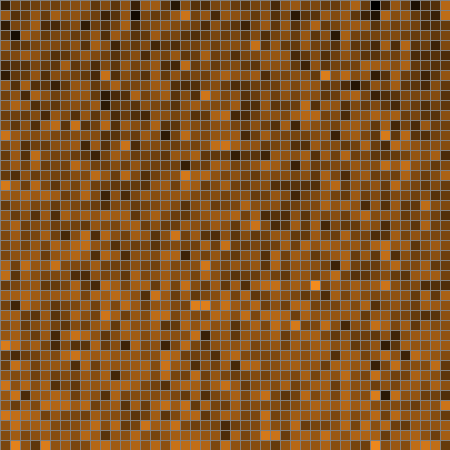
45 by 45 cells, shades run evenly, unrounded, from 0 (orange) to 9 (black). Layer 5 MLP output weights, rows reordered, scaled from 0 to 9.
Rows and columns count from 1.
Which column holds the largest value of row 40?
39
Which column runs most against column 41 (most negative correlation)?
17
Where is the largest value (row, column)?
1, 38
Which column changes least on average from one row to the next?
42
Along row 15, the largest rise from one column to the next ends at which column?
14
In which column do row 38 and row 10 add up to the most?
12
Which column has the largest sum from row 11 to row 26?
30
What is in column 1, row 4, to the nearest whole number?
6
